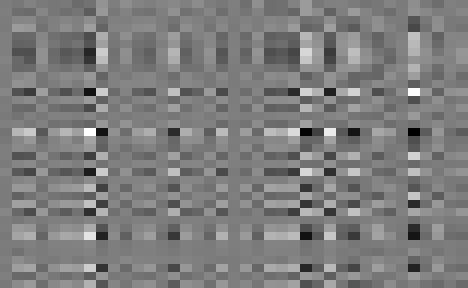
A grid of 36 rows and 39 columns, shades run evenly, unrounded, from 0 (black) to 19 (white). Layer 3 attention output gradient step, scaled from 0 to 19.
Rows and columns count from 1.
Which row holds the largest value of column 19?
17
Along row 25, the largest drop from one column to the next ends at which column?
36
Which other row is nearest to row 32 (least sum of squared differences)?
31
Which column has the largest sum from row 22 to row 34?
8
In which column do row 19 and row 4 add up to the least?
35
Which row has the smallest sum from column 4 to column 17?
12
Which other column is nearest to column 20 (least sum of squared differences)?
1
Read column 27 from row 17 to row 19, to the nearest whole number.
5 8 9
